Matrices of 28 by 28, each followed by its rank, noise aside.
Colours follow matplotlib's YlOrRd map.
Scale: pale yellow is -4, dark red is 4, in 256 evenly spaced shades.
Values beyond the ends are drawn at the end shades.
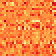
four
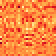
three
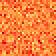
six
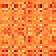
two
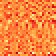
four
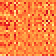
three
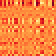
two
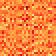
three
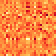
three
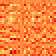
four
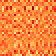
three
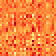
three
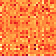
four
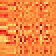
three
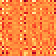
two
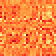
three
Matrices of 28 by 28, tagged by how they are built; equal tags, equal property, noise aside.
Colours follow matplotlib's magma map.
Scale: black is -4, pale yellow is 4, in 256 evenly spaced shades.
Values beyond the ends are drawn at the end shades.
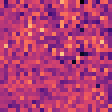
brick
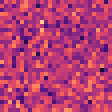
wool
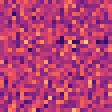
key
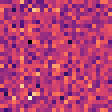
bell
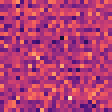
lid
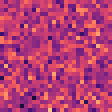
wool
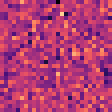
lid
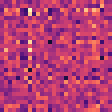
bell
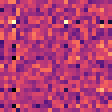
bell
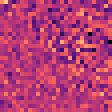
brick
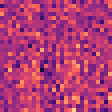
lid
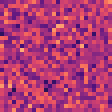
wool
